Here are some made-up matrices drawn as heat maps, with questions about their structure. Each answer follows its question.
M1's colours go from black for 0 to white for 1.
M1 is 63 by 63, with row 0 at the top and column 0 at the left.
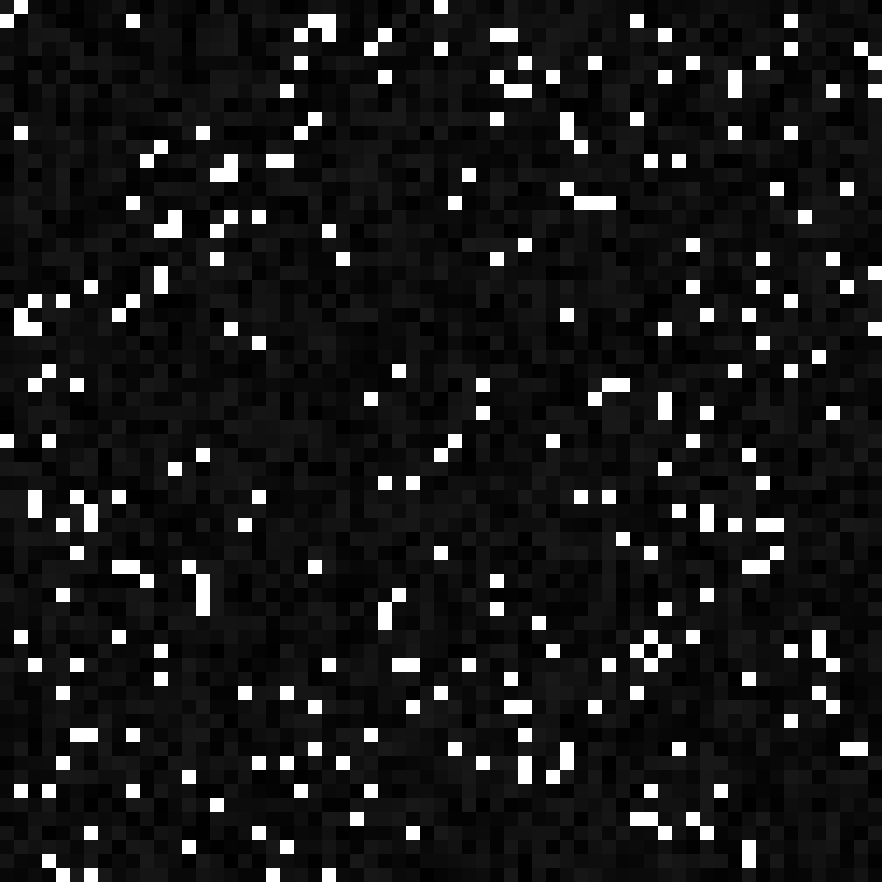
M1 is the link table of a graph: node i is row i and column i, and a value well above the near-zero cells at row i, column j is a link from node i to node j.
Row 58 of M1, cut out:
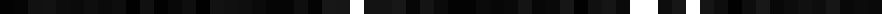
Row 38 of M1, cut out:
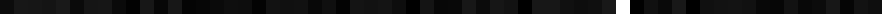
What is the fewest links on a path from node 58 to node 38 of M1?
6
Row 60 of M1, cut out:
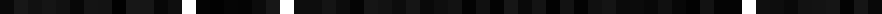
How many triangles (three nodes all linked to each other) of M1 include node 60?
0
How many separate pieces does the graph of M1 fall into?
3
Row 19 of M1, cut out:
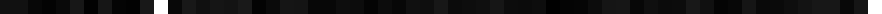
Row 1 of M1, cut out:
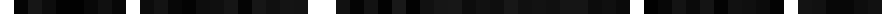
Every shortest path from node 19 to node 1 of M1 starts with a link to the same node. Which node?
node 62
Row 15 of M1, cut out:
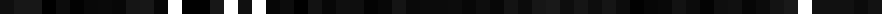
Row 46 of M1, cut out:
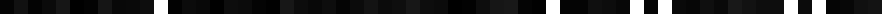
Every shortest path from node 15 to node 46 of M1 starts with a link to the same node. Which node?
node 16
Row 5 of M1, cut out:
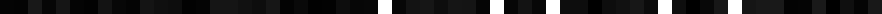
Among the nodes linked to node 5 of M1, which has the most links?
node 47
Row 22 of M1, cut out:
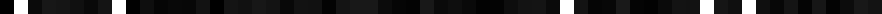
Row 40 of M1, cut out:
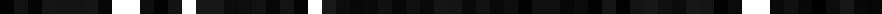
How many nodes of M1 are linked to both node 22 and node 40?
2
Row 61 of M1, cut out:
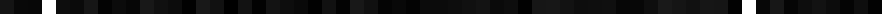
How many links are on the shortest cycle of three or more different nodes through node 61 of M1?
5
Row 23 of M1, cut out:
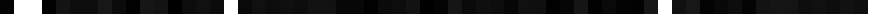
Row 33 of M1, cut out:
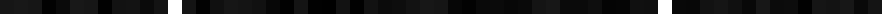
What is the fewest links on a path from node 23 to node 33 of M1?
2
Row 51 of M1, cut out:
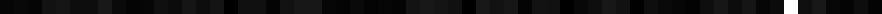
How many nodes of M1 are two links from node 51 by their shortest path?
6
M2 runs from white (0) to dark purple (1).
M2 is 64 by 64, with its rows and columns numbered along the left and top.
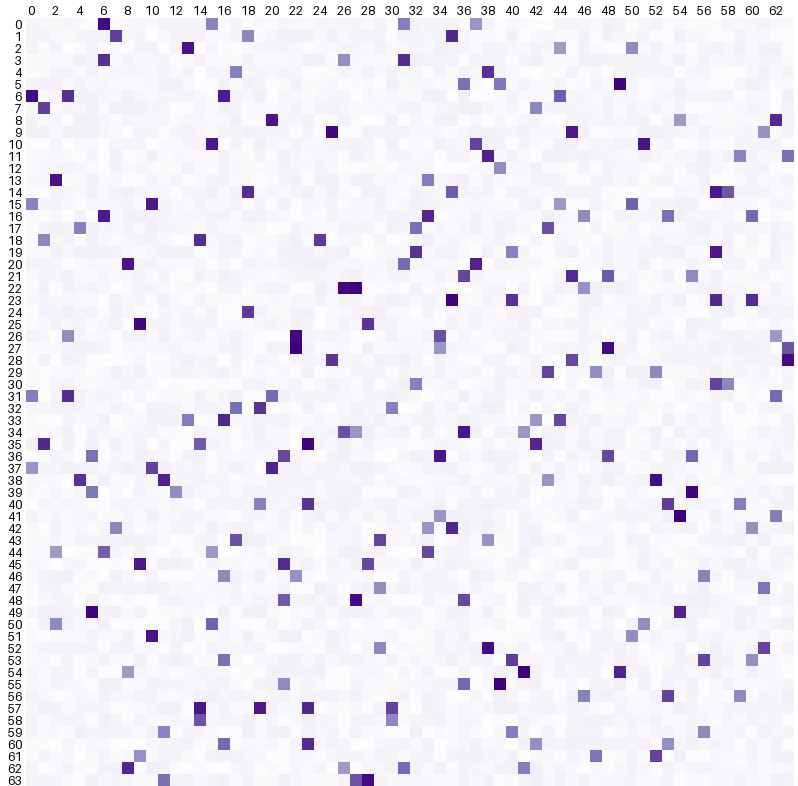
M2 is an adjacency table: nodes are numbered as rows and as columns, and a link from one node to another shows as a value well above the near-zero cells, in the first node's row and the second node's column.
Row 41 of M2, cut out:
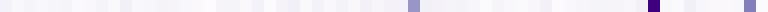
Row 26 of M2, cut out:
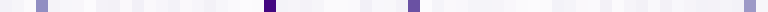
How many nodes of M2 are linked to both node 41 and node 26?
2
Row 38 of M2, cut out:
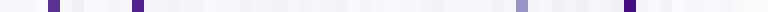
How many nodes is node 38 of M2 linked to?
4
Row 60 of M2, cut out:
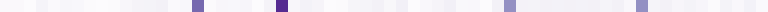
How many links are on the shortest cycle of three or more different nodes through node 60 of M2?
3
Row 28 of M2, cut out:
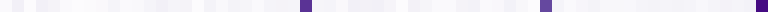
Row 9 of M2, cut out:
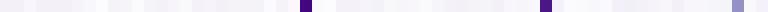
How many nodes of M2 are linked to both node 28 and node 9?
2
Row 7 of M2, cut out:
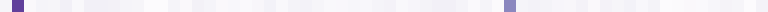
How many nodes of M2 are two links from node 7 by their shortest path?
4
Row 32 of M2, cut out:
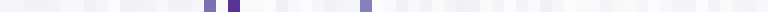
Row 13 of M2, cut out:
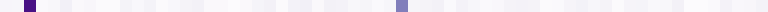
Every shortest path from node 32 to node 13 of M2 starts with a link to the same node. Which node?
node 19
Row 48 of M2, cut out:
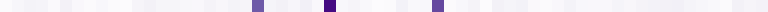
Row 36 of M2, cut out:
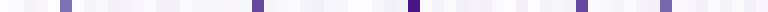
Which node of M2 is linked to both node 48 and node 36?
node 21
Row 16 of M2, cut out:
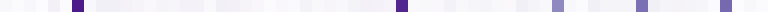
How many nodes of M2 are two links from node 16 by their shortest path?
9
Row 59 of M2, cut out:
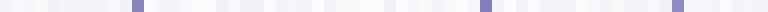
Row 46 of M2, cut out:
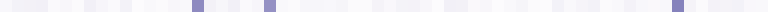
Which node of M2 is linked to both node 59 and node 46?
node 56
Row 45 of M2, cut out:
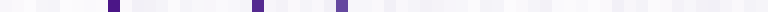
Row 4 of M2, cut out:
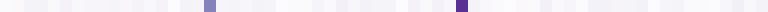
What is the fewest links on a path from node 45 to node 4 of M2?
5
